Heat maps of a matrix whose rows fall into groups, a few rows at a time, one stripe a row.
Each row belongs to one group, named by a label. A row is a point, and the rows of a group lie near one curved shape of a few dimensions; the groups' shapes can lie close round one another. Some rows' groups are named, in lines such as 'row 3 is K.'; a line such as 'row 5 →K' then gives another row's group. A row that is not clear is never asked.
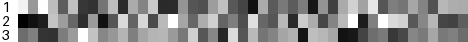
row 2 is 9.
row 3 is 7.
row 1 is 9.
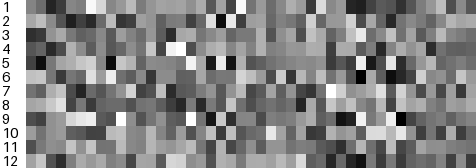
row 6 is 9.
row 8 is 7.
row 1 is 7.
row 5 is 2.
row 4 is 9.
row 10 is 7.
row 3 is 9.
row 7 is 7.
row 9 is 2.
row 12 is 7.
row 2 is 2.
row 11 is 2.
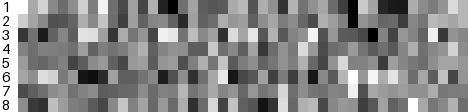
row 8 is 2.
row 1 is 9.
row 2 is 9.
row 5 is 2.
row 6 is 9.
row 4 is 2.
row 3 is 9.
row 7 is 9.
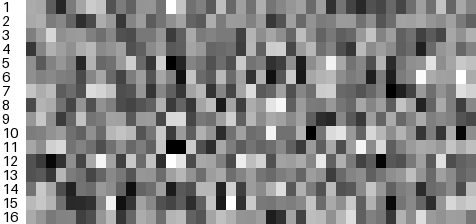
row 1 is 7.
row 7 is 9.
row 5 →7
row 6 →7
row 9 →7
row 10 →7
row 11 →9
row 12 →9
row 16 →2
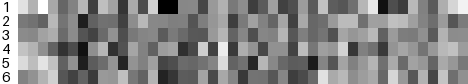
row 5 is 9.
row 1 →9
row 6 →7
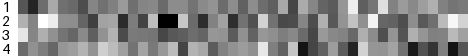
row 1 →9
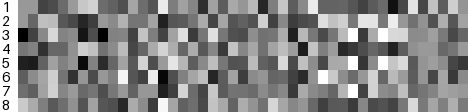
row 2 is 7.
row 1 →7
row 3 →9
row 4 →7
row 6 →7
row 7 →9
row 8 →7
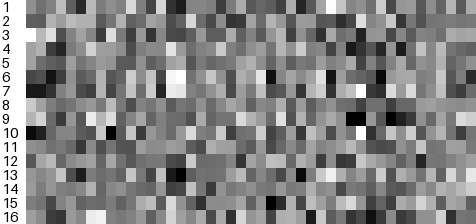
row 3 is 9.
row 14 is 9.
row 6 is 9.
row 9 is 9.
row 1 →7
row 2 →2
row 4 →7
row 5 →9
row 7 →9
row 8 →9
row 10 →9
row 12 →2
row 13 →7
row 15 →2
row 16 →7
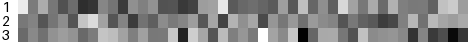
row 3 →7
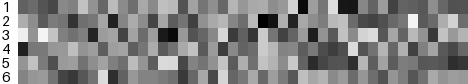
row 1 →7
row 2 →2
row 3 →9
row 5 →7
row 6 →2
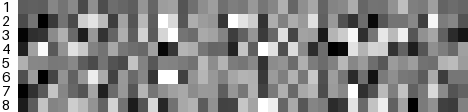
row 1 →9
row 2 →9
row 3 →9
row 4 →2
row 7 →9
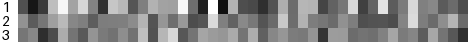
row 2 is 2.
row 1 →2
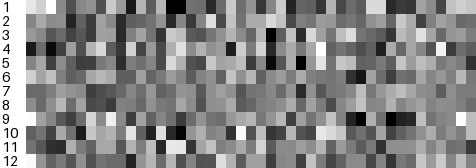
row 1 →9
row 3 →2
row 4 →9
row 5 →2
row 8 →9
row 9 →9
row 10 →7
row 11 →9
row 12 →7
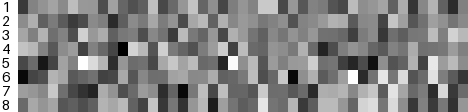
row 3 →9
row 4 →7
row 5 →9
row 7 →7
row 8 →7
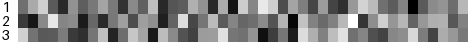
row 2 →9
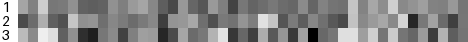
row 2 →2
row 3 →9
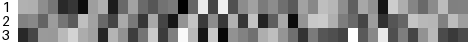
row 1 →2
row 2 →7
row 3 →2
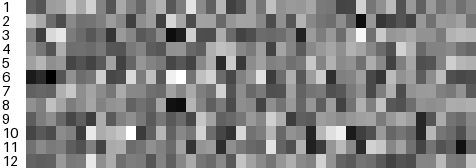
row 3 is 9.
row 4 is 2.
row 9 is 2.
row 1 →2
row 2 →9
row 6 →9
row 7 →2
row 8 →9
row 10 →7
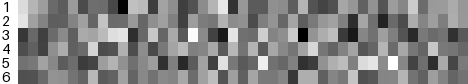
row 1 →7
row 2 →9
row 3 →7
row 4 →9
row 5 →7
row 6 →9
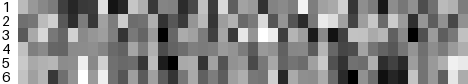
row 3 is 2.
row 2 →7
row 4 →9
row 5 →9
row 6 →9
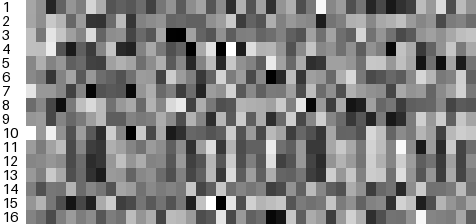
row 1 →7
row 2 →9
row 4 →2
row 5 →7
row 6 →2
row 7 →7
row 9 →7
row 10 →9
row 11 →7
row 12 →7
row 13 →7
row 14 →2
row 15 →2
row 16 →2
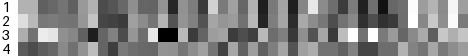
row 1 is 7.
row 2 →7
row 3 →9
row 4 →9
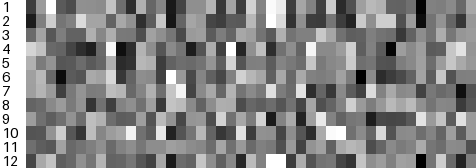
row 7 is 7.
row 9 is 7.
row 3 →9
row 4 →2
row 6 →9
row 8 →9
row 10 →7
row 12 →2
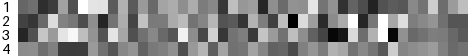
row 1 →9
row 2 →9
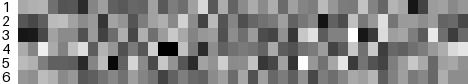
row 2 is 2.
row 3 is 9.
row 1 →2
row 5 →2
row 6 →9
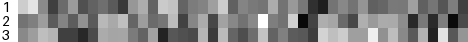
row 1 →7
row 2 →7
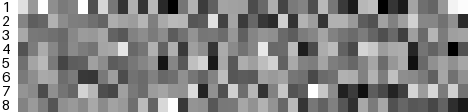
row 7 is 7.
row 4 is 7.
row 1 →9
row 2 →2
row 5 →2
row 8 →7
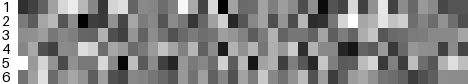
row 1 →2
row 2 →9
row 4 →7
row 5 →9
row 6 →2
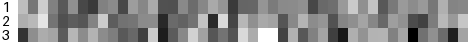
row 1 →9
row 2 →2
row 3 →2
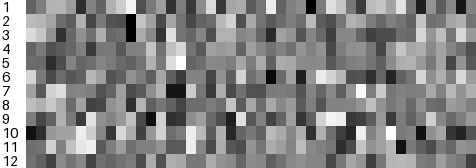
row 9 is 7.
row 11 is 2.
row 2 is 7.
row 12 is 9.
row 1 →7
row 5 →9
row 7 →9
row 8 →9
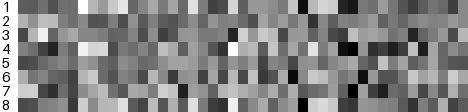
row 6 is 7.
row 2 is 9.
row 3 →2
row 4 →9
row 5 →9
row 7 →9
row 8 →7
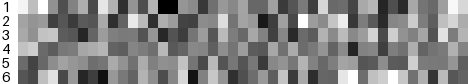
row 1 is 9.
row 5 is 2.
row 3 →7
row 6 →9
